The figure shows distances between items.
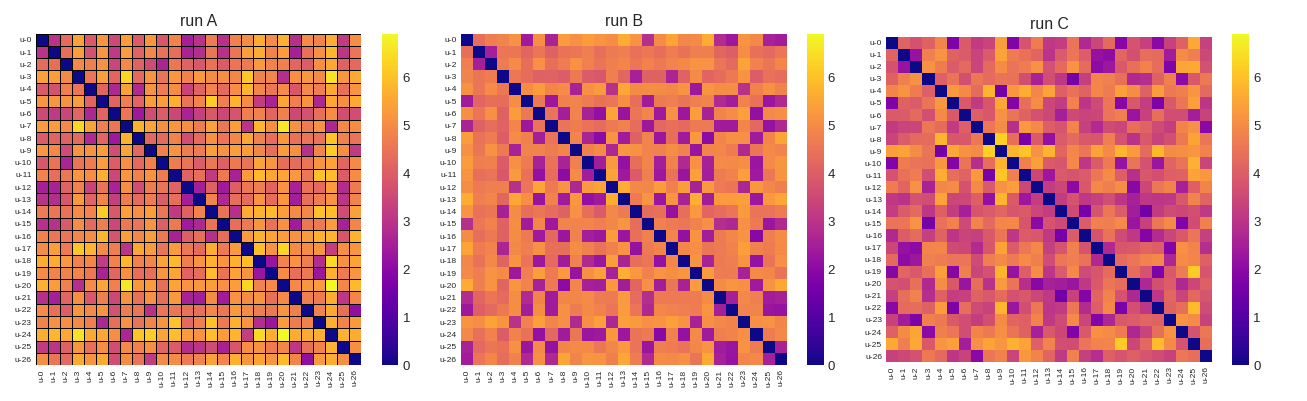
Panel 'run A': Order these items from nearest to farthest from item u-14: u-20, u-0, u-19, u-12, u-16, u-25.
u-16, u-25, u-12, u-0, u-20, u-19
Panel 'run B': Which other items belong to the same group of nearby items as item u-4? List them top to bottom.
u-9, u-12, u-19, u-23
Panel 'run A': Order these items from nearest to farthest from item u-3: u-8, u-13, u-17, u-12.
u-8, u-12, u-13, u-17
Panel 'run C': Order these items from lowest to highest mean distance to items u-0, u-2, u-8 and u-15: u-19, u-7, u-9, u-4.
u-19, u-7, u-4, u-9
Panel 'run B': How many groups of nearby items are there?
5
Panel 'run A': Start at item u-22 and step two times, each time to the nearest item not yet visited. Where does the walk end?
u-9
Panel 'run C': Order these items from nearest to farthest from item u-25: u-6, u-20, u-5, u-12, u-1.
u-6, u-20, u-12, u-1, u-5
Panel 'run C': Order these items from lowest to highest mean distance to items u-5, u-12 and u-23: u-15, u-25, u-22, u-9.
u-22, u-15, u-25, u-9
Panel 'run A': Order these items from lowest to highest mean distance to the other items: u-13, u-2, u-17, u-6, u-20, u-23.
u-6, u-13, u-2, u-23, u-17, u-20
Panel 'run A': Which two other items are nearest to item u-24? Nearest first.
u-7, u-17
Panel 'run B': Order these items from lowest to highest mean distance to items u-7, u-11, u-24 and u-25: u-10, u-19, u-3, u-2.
u-10, u-3, u-2, u-19
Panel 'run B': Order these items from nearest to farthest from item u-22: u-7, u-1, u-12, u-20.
u-7, u-1, u-12, u-20
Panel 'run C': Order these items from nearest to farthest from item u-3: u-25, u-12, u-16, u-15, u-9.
u-15, u-12, u-16, u-25, u-9
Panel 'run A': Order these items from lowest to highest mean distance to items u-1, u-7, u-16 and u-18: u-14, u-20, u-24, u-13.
u-13, u-14, u-24, u-20
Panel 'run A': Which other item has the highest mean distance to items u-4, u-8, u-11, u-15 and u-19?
u-24
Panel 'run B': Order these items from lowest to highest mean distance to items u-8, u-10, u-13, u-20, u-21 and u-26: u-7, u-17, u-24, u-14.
u-24, u-7, u-14, u-17
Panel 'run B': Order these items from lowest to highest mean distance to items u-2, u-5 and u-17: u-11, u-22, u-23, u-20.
u-22, u-11, u-20, u-23
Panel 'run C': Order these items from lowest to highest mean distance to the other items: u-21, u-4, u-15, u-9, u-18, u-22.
u-21, u-22, u-15, u-18, u-4, u-9
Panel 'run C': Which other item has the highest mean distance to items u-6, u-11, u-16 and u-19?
u-9
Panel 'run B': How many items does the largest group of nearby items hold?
9
